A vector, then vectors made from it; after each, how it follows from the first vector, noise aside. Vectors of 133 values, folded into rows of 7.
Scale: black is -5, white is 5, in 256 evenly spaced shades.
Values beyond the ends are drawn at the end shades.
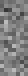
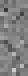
partly zeroed.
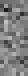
copied.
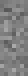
shrunk.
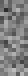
copied.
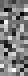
scaled up.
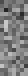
copied.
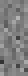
wrapped around, partly zeroed.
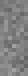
shrunk.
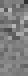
wrapped around, partly zeroed.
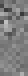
partly zeroed.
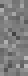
wrapped around, partly zeroed.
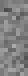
shrunk.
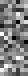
wrapped around, negated, scaled up.
